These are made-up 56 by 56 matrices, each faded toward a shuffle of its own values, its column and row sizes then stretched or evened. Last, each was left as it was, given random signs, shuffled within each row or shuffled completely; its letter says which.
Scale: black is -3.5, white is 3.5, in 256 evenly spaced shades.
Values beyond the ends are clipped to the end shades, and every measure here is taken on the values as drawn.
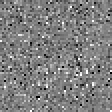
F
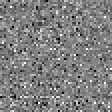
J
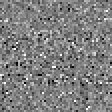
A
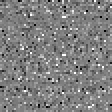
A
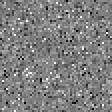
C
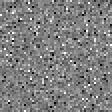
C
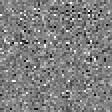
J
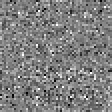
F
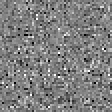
J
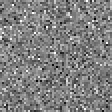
C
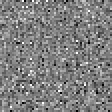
F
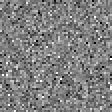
C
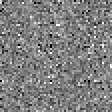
F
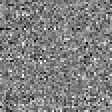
F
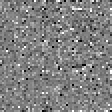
F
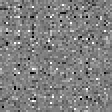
J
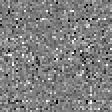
F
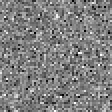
A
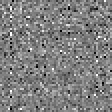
J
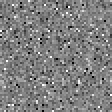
C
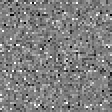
A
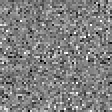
A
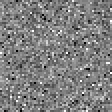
C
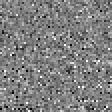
A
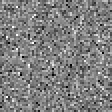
C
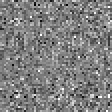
J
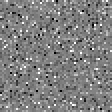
C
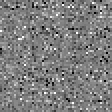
F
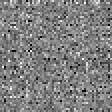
J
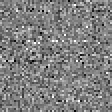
A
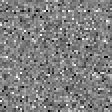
A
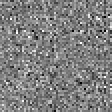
F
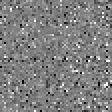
F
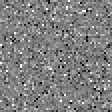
C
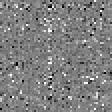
J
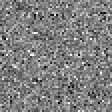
A
